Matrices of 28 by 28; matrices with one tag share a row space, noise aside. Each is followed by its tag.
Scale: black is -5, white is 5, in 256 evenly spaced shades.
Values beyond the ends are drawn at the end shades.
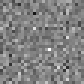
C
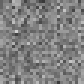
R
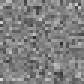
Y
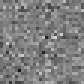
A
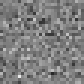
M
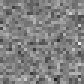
Y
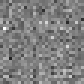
C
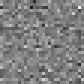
Y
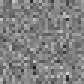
C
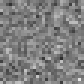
Y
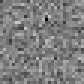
A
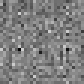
C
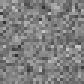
M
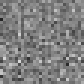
M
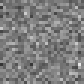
Y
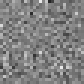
C
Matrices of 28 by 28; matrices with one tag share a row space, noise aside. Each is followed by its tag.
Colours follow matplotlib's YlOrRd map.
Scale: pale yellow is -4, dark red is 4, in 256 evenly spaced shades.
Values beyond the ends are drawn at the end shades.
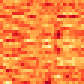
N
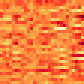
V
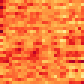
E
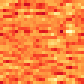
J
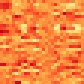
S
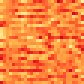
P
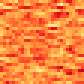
J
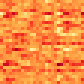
N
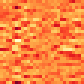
S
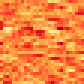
J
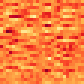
N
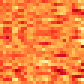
V
